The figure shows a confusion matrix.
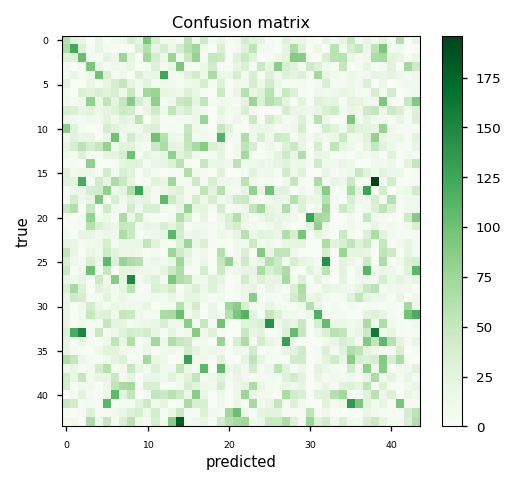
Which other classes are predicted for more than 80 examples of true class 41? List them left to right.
5, 35, 36
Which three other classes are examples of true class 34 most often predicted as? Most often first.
27, 39, 37
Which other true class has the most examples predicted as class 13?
22
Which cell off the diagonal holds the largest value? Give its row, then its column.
16, 38
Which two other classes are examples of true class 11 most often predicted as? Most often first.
19, 6
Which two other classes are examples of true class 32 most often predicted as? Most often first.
25, 19
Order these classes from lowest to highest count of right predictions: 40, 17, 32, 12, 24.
40, 17, 12, 24, 32
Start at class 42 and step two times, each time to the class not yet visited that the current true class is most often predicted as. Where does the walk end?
31
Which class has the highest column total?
8
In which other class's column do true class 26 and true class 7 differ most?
37
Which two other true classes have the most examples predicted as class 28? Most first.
33, 2
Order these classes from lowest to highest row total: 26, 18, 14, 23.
14, 23, 18, 26
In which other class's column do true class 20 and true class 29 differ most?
30
